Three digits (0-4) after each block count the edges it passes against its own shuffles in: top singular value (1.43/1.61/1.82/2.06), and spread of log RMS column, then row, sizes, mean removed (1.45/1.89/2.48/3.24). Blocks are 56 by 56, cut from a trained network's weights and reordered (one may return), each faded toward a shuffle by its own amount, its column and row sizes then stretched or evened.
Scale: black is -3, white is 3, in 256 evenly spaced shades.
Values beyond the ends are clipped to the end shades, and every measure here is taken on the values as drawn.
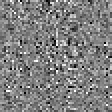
2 2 2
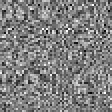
3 0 2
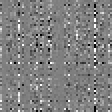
2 4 2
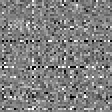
2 2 3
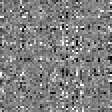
1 3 3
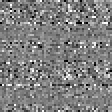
0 1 4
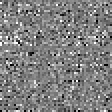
0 1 3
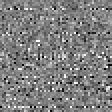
0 0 3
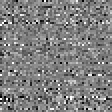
0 1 4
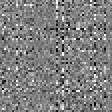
2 3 2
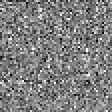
1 1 1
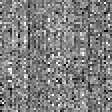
2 2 0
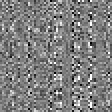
4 4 0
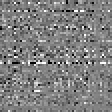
2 2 4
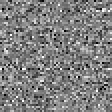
2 0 2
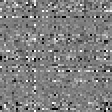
1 2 4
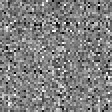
1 2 1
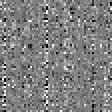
1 4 2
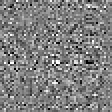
3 2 3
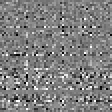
1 2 4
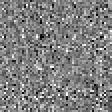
1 2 1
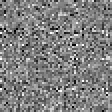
0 2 2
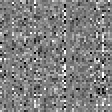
2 4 1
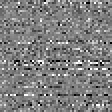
2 0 4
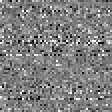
1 0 4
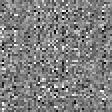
2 3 1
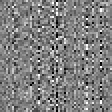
4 4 0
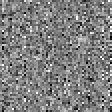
1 2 0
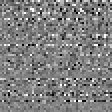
3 1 4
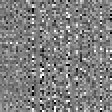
2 4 0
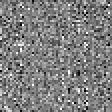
1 3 0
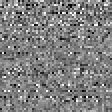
0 0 4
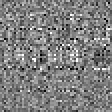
3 1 3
